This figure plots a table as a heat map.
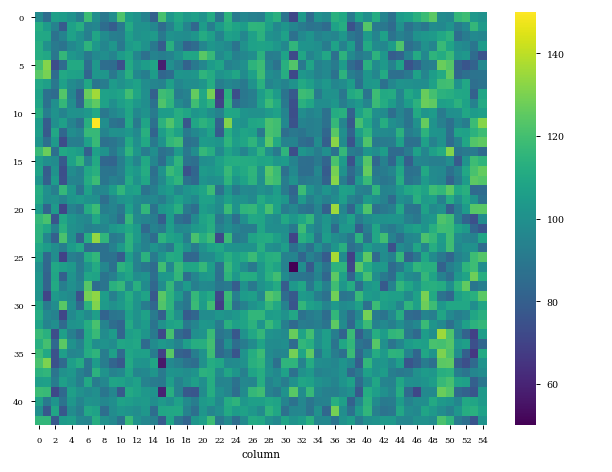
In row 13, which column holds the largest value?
36
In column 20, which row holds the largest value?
4
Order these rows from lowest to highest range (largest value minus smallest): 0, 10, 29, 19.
19, 10, 0, 29
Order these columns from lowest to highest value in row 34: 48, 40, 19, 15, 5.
40, 5, 15, 19, 48
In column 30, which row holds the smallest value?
28
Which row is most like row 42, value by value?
21
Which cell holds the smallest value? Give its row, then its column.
26, 31
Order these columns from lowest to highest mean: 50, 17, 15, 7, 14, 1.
14, 15, 1, 17, 50, 7
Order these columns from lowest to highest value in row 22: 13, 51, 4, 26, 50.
13, 26, 4, 51, 50
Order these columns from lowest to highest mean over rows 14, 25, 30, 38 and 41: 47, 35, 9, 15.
35, 9, 15, 47
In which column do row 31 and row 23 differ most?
3
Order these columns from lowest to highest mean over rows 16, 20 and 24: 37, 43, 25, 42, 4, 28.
43, 42, 4, 37, 25, 28
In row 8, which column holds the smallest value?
22
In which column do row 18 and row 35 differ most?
31
